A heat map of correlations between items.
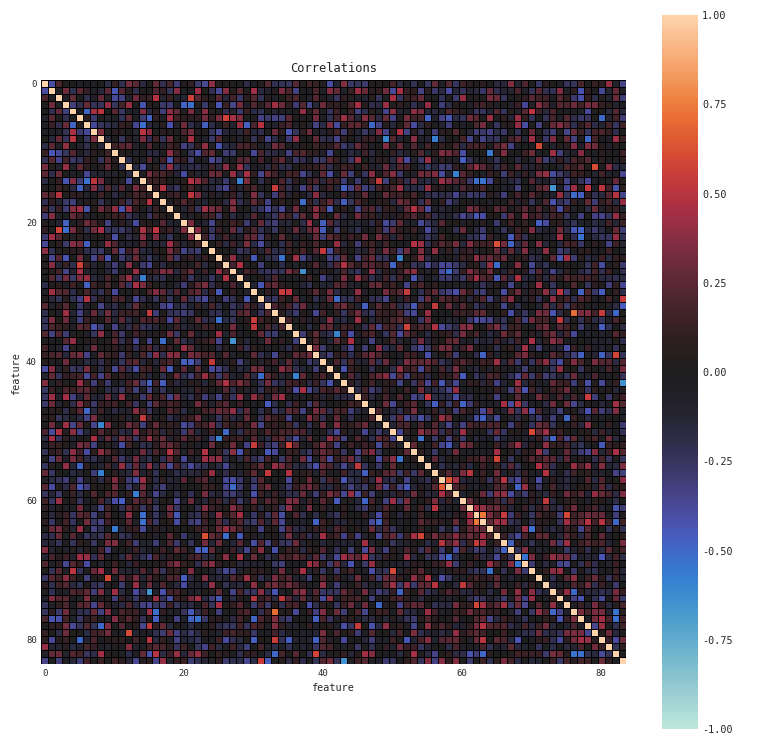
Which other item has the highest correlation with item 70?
50
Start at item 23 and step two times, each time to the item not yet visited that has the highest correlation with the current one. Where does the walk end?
54
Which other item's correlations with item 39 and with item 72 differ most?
82
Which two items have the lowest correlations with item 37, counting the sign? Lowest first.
27, 17
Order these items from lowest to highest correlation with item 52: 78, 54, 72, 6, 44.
78, 54, 44, 6, 72
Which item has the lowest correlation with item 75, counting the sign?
48
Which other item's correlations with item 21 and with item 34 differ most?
3
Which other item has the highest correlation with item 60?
72
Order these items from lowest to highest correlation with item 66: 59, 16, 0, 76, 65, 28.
16, 0, 76, 65, 28, 59
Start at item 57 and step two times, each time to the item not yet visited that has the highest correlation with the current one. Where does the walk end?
69
